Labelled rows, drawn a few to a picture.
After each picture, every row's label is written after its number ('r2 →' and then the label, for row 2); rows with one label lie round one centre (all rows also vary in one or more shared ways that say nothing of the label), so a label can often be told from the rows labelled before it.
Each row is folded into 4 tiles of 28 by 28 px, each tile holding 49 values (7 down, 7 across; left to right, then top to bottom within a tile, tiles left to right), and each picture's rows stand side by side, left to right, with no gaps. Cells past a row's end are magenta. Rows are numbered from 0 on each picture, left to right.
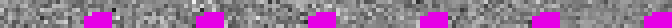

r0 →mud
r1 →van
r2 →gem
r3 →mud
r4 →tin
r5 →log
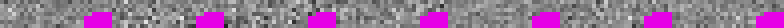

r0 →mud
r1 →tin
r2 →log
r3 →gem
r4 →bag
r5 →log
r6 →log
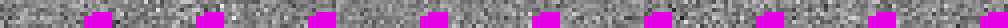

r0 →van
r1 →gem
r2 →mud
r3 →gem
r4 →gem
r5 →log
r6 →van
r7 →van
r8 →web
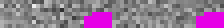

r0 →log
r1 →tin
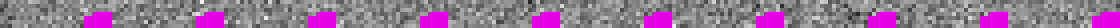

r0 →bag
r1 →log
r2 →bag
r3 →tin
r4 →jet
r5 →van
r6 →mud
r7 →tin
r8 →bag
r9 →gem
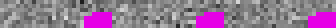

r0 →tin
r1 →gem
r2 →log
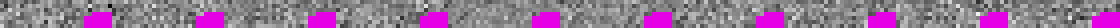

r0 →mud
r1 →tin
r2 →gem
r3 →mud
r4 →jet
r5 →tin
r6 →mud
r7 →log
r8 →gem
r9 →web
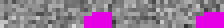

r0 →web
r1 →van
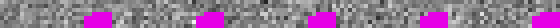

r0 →mud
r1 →log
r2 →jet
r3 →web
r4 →mud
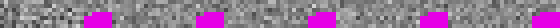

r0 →log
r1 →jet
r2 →bag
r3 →gem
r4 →web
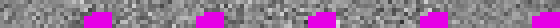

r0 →tin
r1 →bag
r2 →mud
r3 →tin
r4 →log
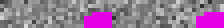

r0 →web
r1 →log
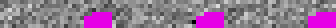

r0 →bag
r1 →mud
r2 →van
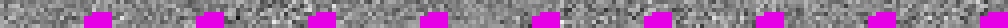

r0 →web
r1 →web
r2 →mud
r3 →tin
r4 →tin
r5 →bag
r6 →mud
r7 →tin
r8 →tin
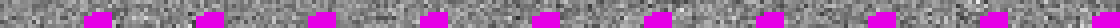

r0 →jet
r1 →tin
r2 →log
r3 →gem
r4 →mud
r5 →log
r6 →tin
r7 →log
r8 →van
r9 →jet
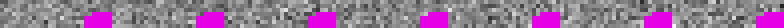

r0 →van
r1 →log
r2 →van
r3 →tin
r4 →jet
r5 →web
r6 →gem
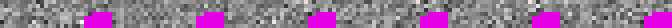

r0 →log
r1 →gem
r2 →jet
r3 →mud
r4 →van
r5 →mud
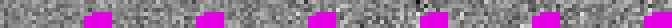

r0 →web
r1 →mud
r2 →jet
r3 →log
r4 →van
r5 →van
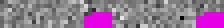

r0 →bag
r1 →web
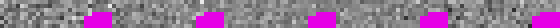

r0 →bag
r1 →gem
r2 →van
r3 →mud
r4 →log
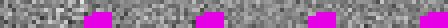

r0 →van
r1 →tin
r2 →mud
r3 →mud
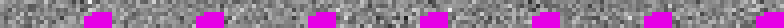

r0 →jet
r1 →mud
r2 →web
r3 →jet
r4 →log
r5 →gem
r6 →van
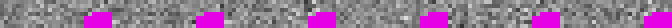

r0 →tin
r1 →bag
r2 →jet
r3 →jet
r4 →bag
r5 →gem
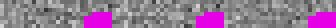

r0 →van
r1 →tin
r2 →web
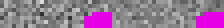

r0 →van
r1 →tin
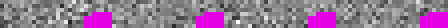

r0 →jet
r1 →mud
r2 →web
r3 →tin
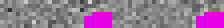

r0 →jet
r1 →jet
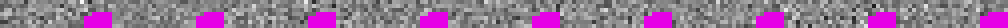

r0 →van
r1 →bag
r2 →jet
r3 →web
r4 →jet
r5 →web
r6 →mud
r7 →log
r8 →tin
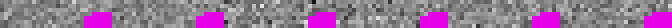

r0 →gem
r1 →gem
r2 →van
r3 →bag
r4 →mud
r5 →mud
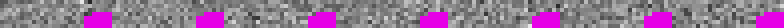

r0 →bag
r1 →van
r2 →log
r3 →jet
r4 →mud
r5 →gem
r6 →web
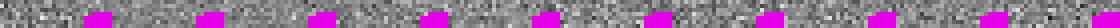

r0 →bag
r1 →log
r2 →log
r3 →web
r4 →web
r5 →van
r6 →van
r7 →bag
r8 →gem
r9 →jet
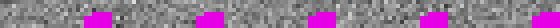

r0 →web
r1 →gem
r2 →log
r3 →van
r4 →tin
